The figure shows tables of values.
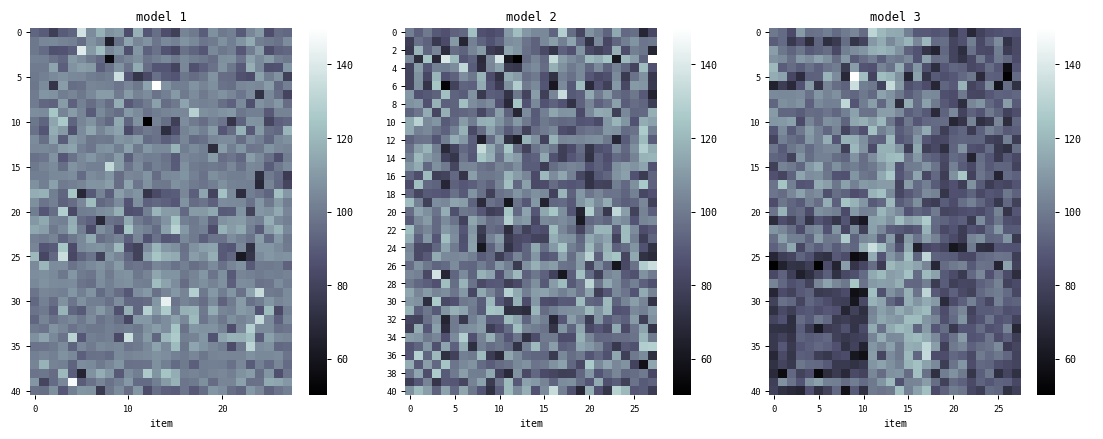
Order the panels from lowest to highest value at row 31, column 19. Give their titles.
model 3, model 2, model 1
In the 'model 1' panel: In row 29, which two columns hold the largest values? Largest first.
24, 17
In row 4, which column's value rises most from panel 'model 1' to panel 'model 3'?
14
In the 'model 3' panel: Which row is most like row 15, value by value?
39
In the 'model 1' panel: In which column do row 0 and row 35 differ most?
15
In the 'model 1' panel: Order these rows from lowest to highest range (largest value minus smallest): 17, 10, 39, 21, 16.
16, 17, 21, 39, 10
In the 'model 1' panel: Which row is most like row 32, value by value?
29
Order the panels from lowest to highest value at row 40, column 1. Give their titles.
model 3, model 1, model 2
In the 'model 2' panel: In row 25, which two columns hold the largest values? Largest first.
20, 23
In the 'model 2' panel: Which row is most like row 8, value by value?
38
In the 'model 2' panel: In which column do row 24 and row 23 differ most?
14
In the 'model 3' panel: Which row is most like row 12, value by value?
19
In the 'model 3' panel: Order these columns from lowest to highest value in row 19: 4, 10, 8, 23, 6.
23, 4, 10, 6, 8
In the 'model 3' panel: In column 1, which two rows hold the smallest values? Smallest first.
38, 26
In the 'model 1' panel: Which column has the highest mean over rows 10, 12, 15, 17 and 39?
4
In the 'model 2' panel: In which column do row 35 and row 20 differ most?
23
